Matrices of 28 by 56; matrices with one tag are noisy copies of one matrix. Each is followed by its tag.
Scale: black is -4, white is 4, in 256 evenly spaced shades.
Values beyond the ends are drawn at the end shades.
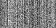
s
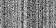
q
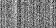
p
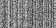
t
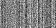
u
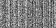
t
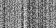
q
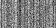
p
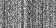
q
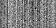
s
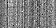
s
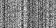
q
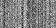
q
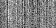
s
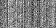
s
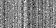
q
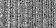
t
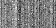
p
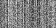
s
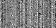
u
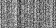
p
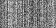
s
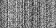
s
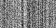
q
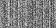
t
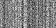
q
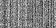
t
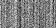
p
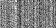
p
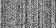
u
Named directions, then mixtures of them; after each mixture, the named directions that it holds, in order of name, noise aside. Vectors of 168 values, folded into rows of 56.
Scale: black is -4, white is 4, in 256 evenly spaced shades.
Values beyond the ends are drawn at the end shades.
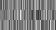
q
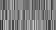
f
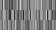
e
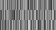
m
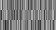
f, m, q.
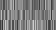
f.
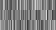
e, f, q.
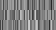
f, m, q.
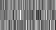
q.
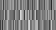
f, m, q.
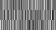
f, m, q.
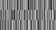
m.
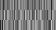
f, m.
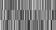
e, f, m.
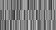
m.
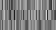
e, m.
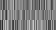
f.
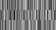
e, m.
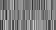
f.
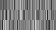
e, f, q.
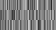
m.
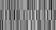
e, f, m.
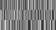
m, q.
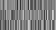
e, m, q.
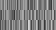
m.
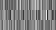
e, q.
